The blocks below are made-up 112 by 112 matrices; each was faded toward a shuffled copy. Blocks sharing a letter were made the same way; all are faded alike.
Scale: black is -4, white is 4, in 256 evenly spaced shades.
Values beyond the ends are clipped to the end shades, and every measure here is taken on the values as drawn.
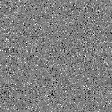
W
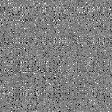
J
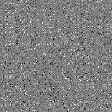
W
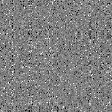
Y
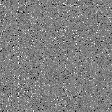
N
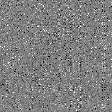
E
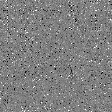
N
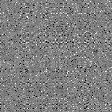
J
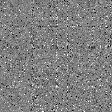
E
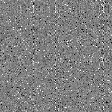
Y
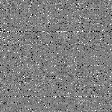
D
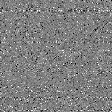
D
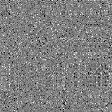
W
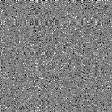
J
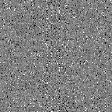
E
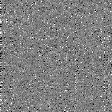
E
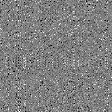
Y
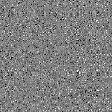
W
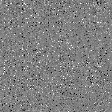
N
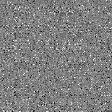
W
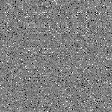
W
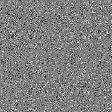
W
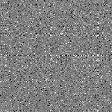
J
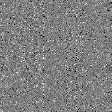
E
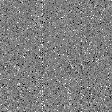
E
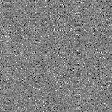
W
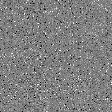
N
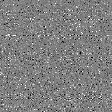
D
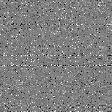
D
